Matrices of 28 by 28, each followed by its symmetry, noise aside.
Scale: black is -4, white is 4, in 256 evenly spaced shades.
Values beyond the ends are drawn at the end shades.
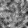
no symmetry.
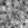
symmetric.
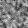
antisymmetric.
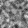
antisymmetric.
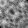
symmetric.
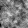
no symmetry.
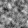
antisymmetric.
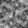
same after a half turn.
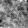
antisymmetric.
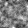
no symmetry.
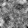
symmetric.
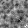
symmetric.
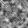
symmetric.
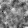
no symmetry.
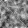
no symmetry.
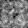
symmetric.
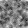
no symmetry.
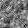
symmetric.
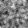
antisymmetric.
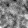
no symmetry.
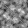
same after a half turn.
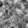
no symmetry.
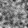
antisymmetric.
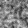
antisymmetric.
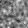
no symmetry.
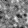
antisymmetric.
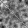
symmetric.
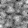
same after a half turn.
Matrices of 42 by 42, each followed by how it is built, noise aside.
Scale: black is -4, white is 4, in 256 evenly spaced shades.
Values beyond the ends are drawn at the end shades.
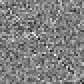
diagonal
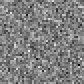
repeating columns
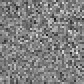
upper triangular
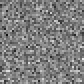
repeating columns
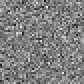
noise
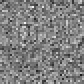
blocks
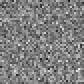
repeating columns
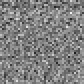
repeating columns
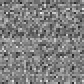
repeating columns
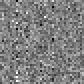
uneven columns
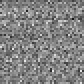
repeating columns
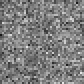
blocks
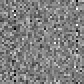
uneven columns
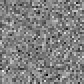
noise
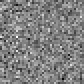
uneven columns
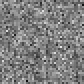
blocks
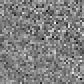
upper triangular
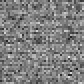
blocks
